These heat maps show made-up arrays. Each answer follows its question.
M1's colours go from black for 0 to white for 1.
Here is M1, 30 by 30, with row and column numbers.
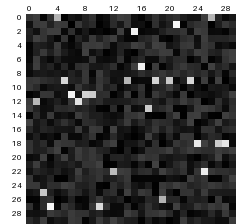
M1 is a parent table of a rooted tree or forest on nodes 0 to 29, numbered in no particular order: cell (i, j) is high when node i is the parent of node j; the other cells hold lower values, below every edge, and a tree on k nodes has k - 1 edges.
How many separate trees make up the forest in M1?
5
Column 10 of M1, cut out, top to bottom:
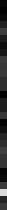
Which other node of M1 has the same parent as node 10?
3
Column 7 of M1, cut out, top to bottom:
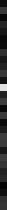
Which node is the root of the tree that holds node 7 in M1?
22
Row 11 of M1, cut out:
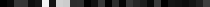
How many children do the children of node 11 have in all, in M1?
5
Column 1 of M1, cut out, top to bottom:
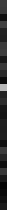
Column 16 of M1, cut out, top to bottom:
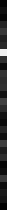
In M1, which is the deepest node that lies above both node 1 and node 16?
12
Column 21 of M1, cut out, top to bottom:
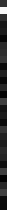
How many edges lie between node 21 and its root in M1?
3
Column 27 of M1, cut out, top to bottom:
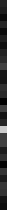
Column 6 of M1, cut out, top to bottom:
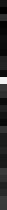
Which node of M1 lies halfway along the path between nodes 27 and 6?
9
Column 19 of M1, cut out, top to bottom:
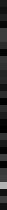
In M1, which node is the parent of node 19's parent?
0
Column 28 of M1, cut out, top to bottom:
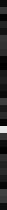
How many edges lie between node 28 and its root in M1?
3
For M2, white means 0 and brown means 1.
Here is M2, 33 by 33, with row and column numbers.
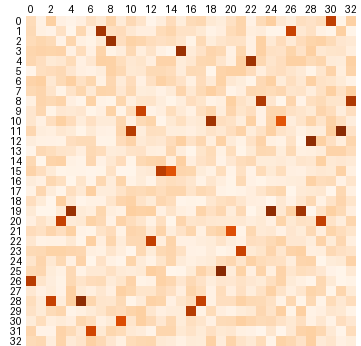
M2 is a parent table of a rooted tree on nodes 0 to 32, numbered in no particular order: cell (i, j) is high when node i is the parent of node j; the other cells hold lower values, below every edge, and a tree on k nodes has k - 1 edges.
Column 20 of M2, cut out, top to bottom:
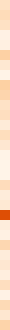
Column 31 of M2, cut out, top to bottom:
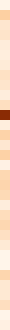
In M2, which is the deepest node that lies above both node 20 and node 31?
11
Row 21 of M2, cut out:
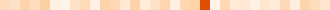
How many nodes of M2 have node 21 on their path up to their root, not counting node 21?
7
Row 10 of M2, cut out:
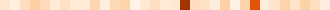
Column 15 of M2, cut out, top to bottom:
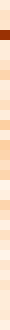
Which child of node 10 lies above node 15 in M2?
25
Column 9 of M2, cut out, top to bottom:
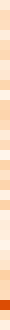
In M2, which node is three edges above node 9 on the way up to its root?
26
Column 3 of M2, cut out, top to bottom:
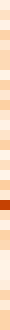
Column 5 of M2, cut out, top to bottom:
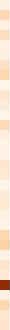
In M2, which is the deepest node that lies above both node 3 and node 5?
28
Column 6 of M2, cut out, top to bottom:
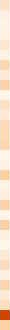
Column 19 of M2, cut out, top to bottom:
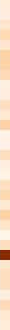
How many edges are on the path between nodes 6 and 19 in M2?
5
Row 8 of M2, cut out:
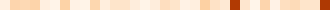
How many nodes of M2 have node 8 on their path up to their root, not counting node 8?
10
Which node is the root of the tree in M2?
1
